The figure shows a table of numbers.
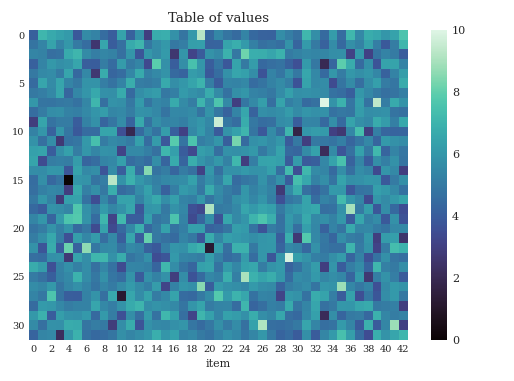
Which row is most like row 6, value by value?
8
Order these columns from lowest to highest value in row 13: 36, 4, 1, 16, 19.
1, 36, 4, 19, 16
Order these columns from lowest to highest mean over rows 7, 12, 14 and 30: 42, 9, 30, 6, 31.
42, 30, 9, 6, 31
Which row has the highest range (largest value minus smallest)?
15
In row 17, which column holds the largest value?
35
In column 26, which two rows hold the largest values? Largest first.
30, 19
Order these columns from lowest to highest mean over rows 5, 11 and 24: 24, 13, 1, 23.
13, 24, 1, 23
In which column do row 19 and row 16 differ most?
4
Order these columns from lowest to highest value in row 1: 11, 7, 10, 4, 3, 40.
7, 40, 10, 3, 4, 11
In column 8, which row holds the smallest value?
14
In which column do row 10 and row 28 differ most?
11
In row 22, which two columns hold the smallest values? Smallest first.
20, 39
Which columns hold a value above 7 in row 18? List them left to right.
5, 20, 36
